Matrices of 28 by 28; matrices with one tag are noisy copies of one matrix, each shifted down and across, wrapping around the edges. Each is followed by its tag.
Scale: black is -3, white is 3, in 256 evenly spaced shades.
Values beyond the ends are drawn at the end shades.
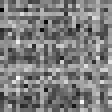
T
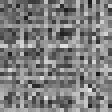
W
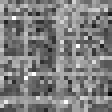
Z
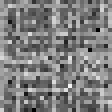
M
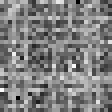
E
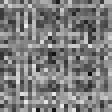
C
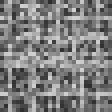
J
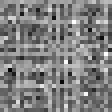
W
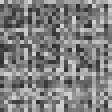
C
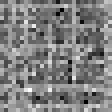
Z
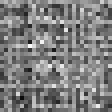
W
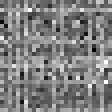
C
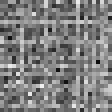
W
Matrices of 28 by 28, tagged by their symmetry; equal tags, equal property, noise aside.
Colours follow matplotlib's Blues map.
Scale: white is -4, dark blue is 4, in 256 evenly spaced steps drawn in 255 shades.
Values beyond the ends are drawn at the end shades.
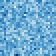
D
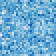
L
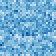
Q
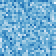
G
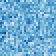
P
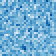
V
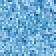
P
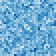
V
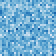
Q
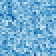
P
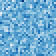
V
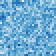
V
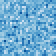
V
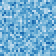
V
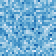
Q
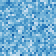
D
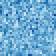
P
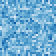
L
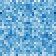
Q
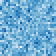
D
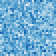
G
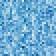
L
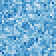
V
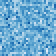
P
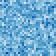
V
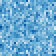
L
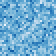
V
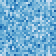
L
